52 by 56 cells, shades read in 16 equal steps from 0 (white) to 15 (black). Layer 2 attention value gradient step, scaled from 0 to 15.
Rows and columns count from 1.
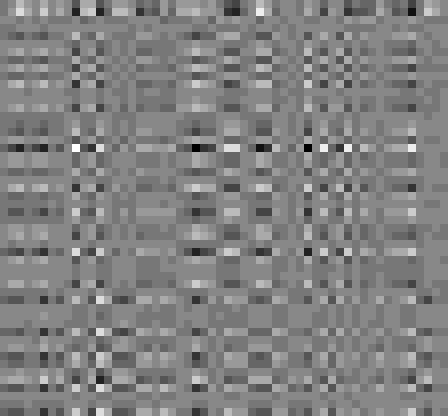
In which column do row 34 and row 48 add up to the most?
13
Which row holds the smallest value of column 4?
2
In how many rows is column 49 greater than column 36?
10
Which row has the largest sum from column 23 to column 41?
19
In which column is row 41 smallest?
16
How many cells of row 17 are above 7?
26
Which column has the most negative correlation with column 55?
45
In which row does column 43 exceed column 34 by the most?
48
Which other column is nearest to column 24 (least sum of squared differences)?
5
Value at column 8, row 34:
7
